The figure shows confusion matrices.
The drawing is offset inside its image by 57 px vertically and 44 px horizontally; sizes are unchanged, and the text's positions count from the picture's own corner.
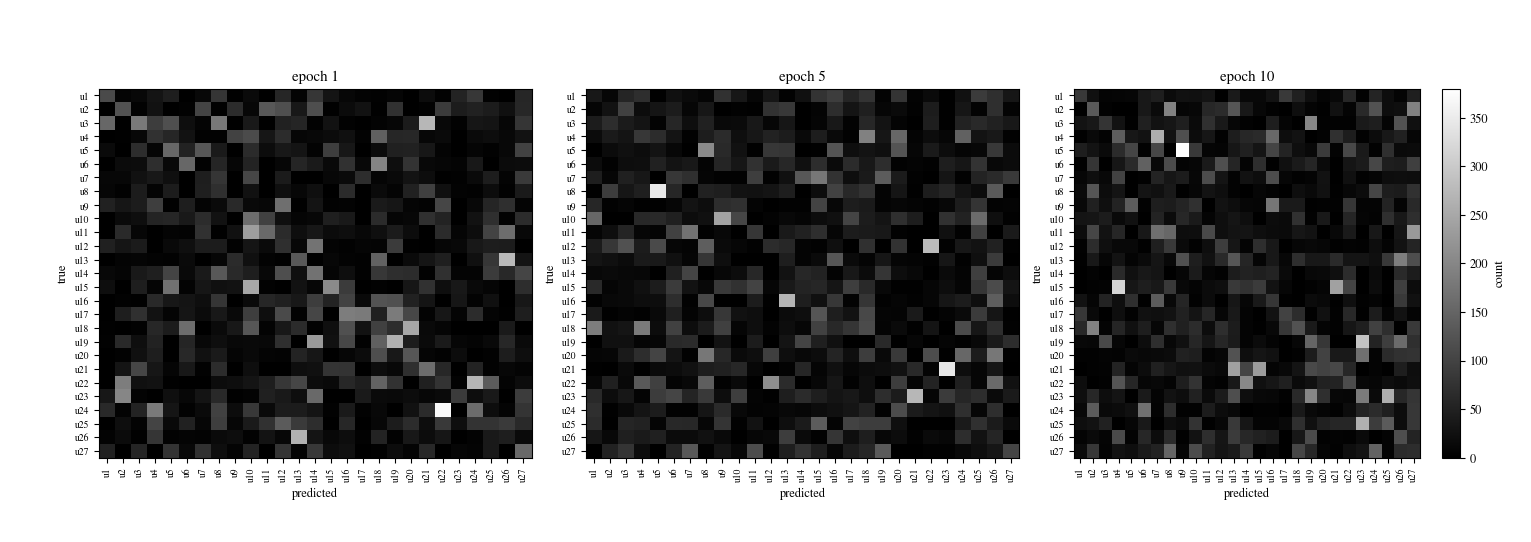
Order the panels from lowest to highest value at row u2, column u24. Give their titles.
epoch 5, epoch 1, epoch 10
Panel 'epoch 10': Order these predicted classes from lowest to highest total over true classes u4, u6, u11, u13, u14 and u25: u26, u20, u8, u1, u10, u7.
u1, u20, u10, u8, u26, u7
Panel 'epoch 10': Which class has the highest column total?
u27
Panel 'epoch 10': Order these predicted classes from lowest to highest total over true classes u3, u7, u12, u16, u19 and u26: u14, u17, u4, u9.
u17, u14, u9, u4
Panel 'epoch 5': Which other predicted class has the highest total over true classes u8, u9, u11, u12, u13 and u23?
u5
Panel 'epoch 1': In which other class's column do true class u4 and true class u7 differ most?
u18
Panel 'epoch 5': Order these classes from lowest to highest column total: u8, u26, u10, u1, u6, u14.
u10, u14, u1, u6, u8, u26
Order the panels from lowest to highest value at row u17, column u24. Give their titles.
epoch 5, epoch 10, epoch 1
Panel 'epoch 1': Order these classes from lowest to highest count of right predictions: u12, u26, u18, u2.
u26, u12, u18, u2
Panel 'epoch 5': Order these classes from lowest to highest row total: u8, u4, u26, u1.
u26, u1, u4, u8
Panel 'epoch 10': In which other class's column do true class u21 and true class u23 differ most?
u25
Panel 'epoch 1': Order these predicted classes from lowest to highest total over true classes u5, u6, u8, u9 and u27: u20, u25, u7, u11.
u11, u25, u20, u7
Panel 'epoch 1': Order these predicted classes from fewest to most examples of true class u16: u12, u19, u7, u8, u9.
u9, u7, u12, u8, u19
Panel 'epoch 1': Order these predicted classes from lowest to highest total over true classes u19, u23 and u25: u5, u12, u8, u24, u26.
u5, u24, u26, u8, u12
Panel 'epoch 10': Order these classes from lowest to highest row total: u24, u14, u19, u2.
u14, u24, u2, u19
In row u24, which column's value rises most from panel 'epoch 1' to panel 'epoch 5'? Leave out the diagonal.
u20
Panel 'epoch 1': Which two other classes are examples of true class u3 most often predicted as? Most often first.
u21, u8
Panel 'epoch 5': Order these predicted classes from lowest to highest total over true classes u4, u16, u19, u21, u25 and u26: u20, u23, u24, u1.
u1, u20, u24, u23
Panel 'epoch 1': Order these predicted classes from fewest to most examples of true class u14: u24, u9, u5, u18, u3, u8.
u24, u3, u9, u18, u5, u8
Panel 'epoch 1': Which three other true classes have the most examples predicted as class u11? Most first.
u2, u10, u25
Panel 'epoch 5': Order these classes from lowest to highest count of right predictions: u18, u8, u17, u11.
u17, u8, u11, u18
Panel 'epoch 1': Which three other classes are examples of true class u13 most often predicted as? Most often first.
u26, u18, u25
